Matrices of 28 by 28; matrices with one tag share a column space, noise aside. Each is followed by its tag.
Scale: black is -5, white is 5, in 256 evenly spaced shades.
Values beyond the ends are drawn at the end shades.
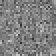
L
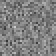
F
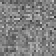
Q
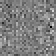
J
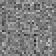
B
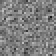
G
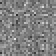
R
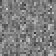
B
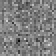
B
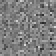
R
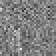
Q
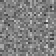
R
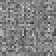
Q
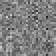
Q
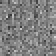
J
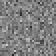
F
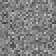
R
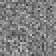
Q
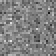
L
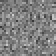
J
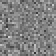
R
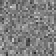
B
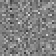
R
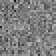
B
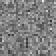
B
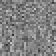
Q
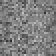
L
